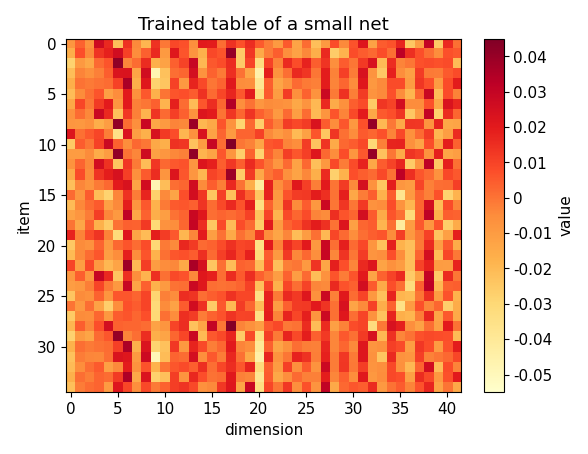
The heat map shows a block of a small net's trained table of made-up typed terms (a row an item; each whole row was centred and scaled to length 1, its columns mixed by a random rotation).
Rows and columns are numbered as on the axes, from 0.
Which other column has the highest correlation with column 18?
14
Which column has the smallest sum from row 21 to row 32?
20
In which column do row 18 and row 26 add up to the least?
35
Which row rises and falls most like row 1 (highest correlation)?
13
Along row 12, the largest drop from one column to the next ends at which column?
39
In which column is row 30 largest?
6
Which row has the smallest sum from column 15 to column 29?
19
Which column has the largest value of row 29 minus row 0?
5
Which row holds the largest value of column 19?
34
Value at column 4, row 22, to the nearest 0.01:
-0.02
